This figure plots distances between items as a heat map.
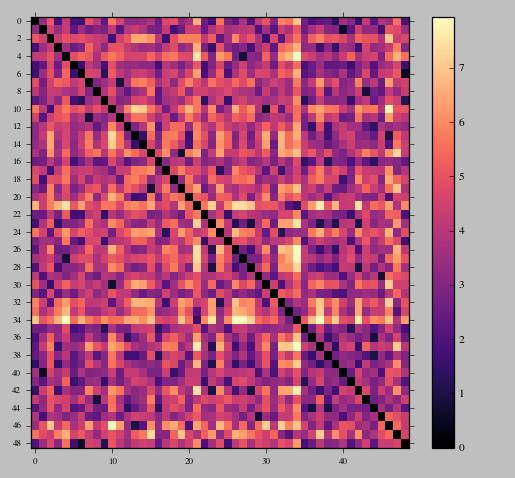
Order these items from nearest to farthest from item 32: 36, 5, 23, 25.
25, 5, 36, 23
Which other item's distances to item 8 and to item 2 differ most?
43
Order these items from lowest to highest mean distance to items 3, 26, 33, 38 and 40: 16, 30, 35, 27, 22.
16, 35, 22, 27, 30
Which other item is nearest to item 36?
44
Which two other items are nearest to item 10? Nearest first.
30, 2
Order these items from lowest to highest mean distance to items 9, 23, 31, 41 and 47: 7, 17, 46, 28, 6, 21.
6, 28, 17, 7, 46, 21
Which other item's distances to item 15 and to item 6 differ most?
48
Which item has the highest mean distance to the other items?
34
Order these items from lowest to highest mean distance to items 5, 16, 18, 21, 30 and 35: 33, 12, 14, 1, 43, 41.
41, 1, 33, 43, 12, 14
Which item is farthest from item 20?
10
